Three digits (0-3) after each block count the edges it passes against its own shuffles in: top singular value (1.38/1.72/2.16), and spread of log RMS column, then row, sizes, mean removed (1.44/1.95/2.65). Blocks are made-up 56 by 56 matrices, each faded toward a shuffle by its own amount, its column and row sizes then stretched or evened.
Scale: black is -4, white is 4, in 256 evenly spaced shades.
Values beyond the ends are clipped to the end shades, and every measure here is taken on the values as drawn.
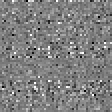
0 1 3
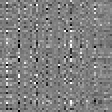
3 3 1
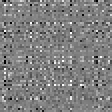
3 2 3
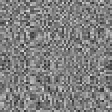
3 1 1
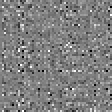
2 2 2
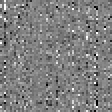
1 3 0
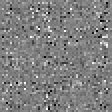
1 2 2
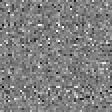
1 1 2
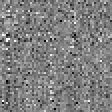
2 1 1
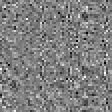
3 2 0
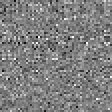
2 0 1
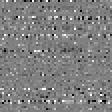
2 0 3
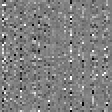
2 3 0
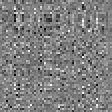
3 3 1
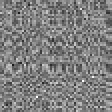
3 0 1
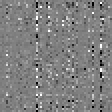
2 3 1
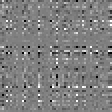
3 3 3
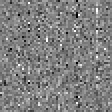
1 2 0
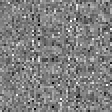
2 2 0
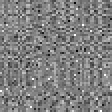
3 0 0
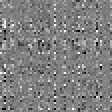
2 3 2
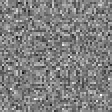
2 0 0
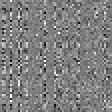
3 3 0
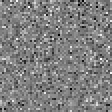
0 1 1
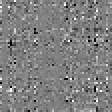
1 3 2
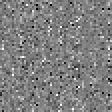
0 2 0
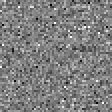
1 0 0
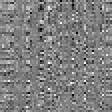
3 3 0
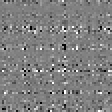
2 2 3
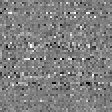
0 0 3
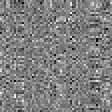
3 2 0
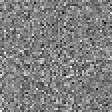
2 1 0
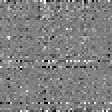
2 2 3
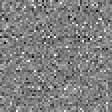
2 0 1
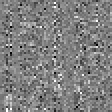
2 3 0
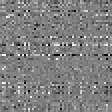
3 1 3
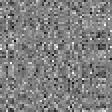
3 2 0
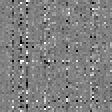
1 3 1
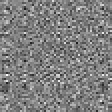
3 2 1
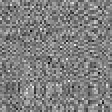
3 0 0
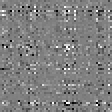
2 2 3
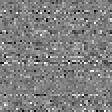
2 0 3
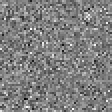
0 0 1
